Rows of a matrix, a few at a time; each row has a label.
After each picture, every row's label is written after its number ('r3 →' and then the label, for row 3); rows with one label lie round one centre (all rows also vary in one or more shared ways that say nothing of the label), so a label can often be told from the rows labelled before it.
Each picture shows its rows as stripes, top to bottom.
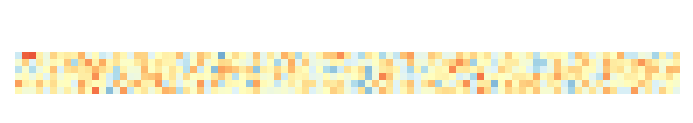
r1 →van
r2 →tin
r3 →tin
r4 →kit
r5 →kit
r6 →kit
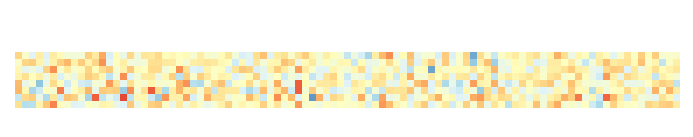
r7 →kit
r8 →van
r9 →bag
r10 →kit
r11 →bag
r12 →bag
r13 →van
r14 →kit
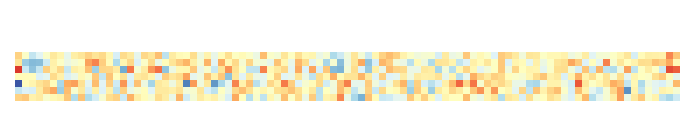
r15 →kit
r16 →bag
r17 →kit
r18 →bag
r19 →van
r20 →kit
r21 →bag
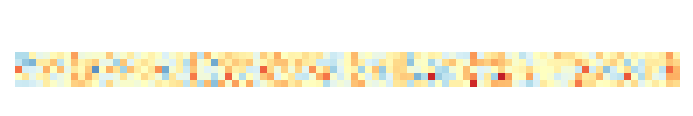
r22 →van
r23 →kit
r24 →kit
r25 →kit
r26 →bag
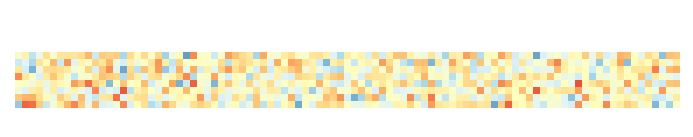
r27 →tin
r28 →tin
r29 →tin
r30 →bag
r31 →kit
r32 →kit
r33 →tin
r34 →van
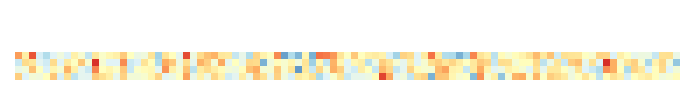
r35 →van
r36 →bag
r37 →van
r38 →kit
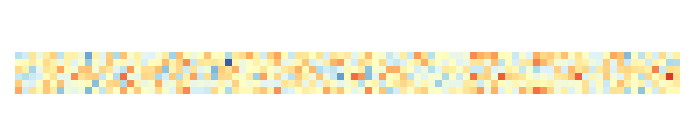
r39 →van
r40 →bag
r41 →bag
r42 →kit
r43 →bag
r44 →kit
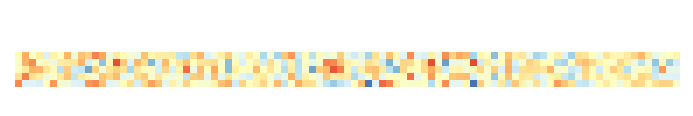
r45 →tin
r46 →bag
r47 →tin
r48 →tin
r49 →kit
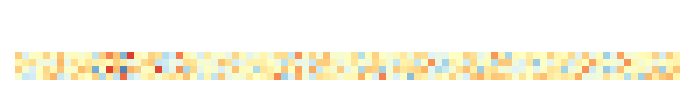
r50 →bag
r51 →tin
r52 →bag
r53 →kit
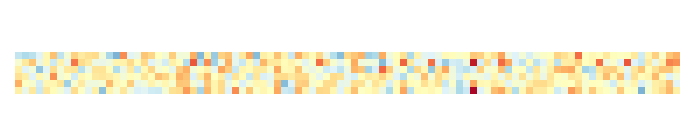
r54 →kit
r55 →van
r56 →van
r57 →bag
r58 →bag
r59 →bag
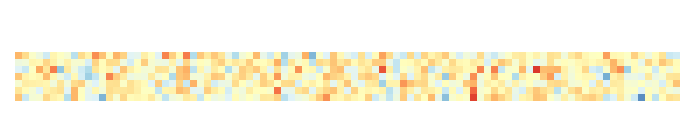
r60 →bag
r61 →tin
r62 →kit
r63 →tin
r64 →van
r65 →bag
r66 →kit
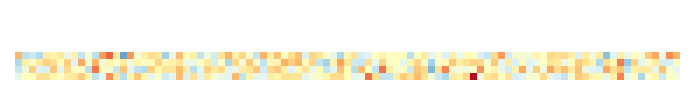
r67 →tin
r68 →bag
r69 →van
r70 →bag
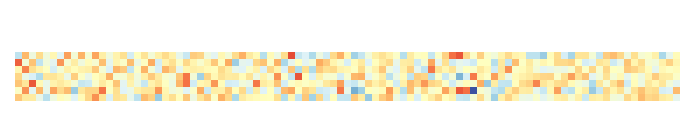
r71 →tin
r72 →van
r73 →tin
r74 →bag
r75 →van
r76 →tin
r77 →tin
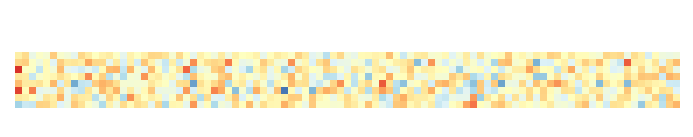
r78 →bag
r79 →tin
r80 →bag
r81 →tin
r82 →tin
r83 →tin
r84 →bag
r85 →kit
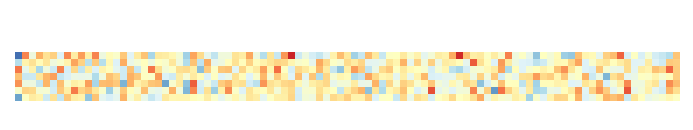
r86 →tin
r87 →van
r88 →van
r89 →kit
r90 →tin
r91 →van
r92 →van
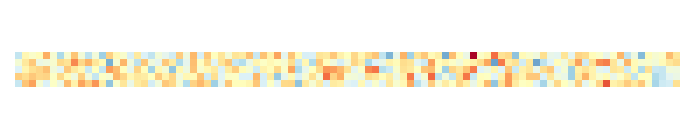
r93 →tin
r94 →van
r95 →tin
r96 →kit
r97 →van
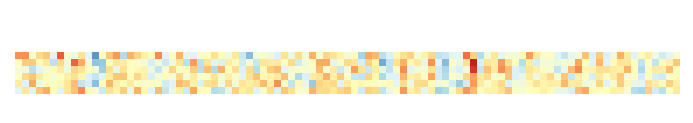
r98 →bag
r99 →van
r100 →bag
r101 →van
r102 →van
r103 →kit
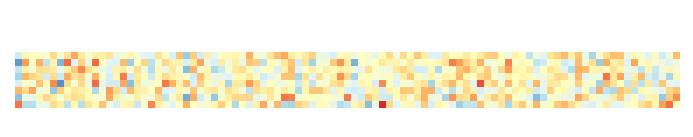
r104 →van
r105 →tin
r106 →kit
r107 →van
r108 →kit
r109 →van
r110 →tin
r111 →kit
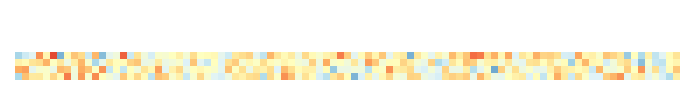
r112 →kit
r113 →kit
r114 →van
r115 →van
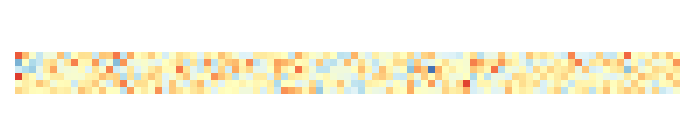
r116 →bag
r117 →van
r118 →bag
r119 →tin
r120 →kit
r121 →bag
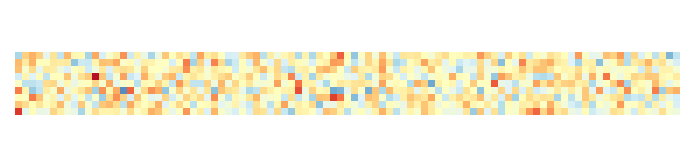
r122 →van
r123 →tin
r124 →kit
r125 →tin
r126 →bag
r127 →bag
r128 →tin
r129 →bag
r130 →kit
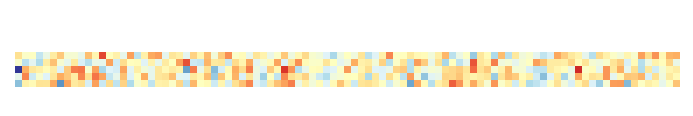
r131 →van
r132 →bag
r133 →van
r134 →bag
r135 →tin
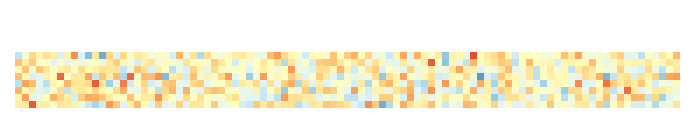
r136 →van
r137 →tin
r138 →tin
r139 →tin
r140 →van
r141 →bag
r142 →bag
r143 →van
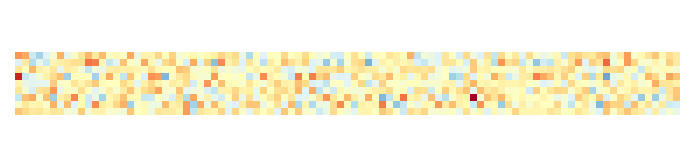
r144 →bag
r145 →bag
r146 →van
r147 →kit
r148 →bag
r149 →kit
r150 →van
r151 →tin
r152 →bag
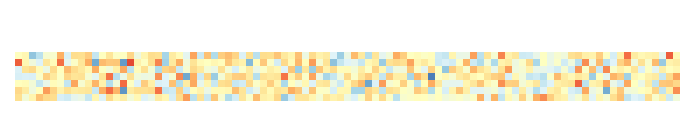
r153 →bag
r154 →bag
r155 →tin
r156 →van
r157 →kit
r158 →tin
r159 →kit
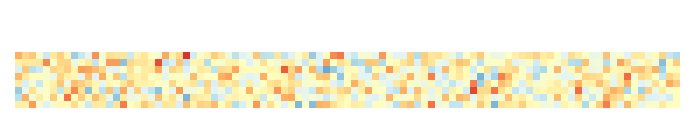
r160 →bag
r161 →tin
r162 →bag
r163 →tin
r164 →bag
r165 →van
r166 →van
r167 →van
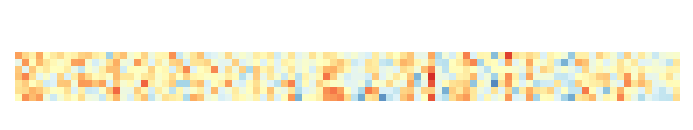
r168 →kit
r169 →bag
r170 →tin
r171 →bag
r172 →tin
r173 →tin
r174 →tin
